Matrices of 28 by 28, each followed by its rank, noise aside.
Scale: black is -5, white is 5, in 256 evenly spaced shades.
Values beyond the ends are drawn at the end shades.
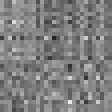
three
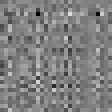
three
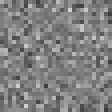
eight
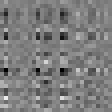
two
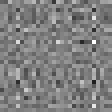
three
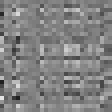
two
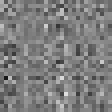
three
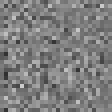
six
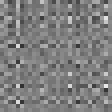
two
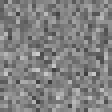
eight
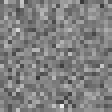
eight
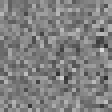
eight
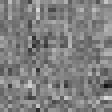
four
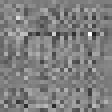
four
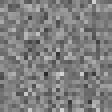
six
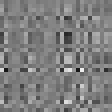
two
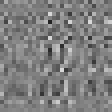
three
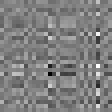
two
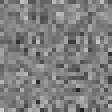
six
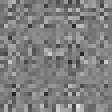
four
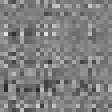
four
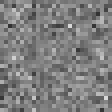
six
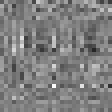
three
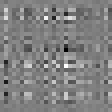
two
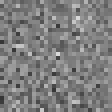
eight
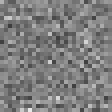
six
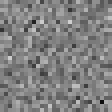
eight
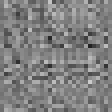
four
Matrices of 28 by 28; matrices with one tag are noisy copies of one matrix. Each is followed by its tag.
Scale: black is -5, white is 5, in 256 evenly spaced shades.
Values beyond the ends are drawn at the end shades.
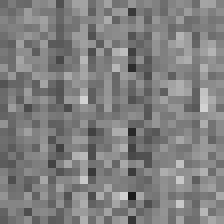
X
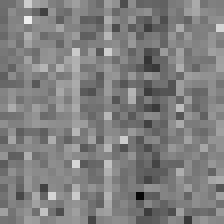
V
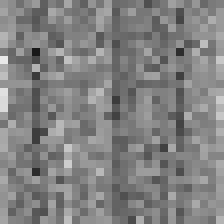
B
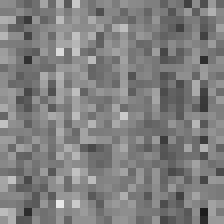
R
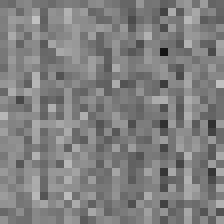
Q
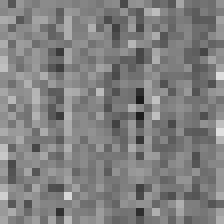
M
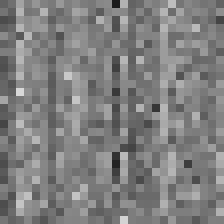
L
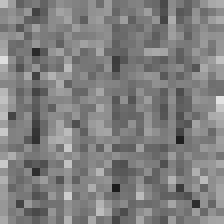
B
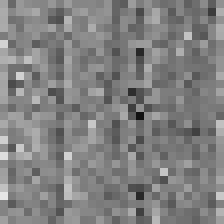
M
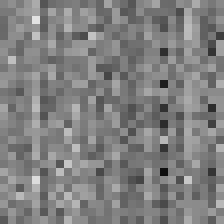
Q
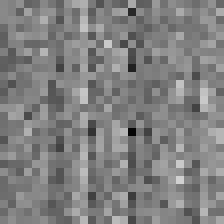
X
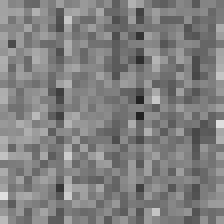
M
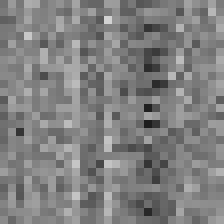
V
